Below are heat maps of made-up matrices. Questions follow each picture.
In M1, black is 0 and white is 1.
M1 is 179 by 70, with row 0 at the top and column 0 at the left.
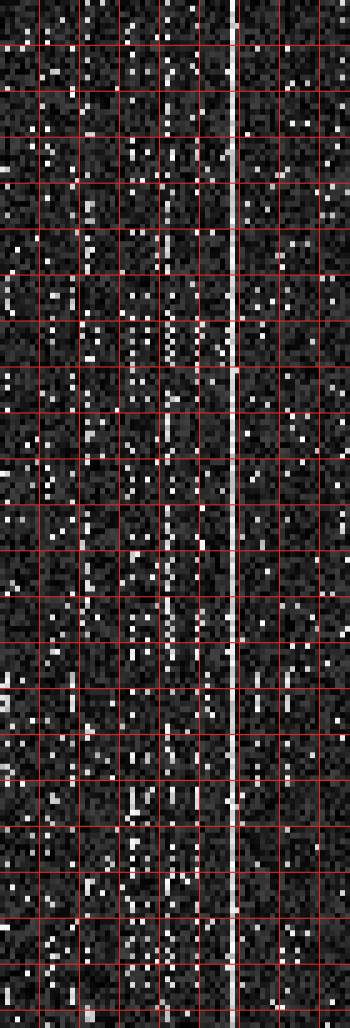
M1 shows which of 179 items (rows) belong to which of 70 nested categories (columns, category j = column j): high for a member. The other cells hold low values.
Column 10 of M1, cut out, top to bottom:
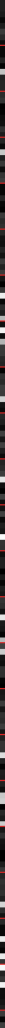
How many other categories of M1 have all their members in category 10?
7
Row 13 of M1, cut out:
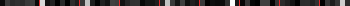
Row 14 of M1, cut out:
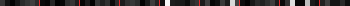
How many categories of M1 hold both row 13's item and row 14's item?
2
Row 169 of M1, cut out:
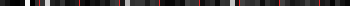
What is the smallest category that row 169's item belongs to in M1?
5
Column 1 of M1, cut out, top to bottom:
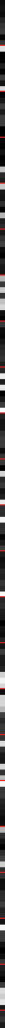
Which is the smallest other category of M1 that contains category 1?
14
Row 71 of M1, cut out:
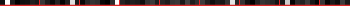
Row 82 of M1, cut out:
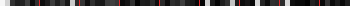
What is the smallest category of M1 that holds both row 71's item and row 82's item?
57
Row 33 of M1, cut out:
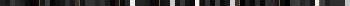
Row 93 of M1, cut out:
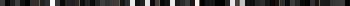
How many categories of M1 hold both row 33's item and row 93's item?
4
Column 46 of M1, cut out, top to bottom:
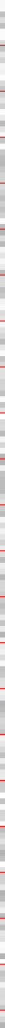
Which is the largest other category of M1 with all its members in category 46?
33
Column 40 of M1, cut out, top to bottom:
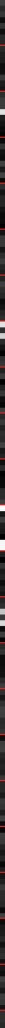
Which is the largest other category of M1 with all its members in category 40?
16
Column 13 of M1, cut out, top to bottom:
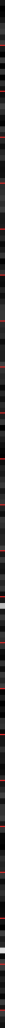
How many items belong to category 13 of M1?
2
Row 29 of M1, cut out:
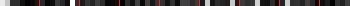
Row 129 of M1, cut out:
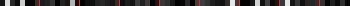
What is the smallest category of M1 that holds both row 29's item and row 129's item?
51
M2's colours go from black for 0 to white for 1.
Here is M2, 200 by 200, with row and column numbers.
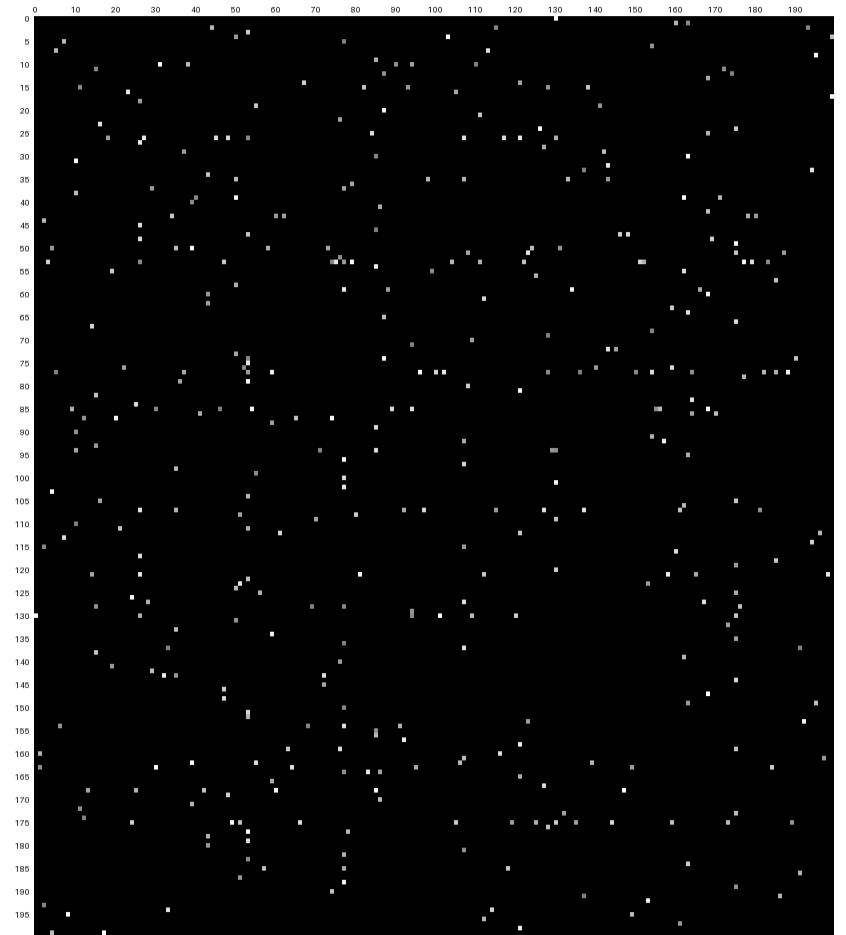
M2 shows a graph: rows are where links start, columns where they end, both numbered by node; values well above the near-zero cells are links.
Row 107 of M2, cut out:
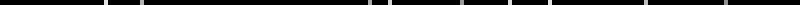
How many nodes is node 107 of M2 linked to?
9
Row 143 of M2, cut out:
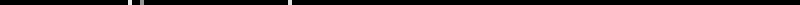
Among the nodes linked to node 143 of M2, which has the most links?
node 35
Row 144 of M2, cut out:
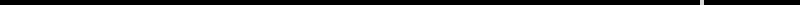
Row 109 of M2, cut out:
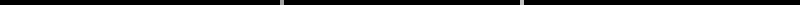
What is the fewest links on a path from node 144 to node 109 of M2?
3
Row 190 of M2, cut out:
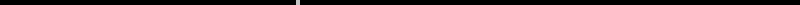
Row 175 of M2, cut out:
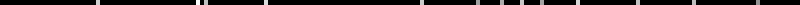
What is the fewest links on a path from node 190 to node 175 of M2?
5
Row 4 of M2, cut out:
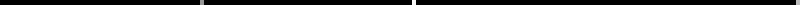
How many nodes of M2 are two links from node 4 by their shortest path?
7
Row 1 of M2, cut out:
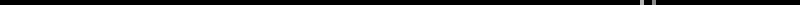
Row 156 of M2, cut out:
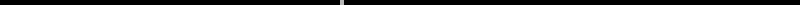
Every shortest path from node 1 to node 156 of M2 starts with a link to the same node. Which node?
node 163
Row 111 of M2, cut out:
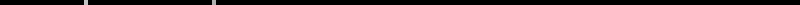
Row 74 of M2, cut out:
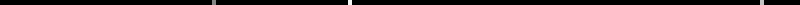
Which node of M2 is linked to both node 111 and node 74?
node 53
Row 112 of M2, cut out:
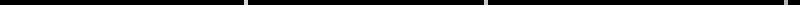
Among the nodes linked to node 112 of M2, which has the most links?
node 121
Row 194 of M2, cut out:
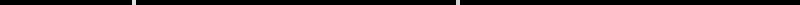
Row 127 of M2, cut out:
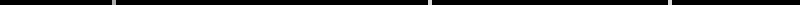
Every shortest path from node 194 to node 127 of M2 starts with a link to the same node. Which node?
node 33
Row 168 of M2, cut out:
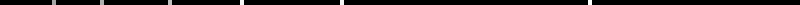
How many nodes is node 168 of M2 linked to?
6
